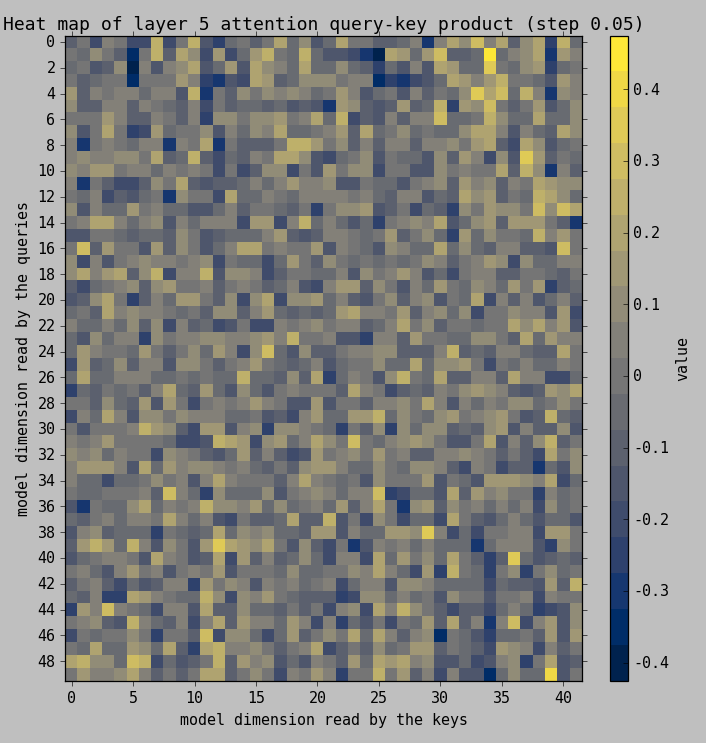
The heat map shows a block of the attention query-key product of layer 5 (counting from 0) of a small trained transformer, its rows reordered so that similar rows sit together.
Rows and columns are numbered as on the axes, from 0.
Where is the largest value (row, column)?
1, 34
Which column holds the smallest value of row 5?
21
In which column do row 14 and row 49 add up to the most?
39
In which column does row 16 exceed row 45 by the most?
40
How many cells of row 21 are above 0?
21
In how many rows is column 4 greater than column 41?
19
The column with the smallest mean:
24
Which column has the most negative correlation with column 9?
5
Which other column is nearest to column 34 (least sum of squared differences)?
30
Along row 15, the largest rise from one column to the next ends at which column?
32
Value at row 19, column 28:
0.05
